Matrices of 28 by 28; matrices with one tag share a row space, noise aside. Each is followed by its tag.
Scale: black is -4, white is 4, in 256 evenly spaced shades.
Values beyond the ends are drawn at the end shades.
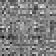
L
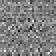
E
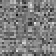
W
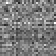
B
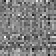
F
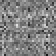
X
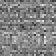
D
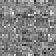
W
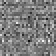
X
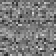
B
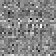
E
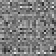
D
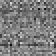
D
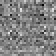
D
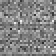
D
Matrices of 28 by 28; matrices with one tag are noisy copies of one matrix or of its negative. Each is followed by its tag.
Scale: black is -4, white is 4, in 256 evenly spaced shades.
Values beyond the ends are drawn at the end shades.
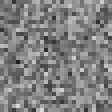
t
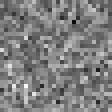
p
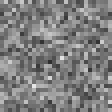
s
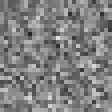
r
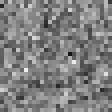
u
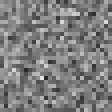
t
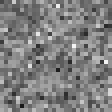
u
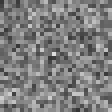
r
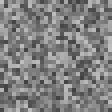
r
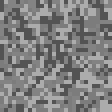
r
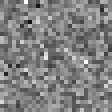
r
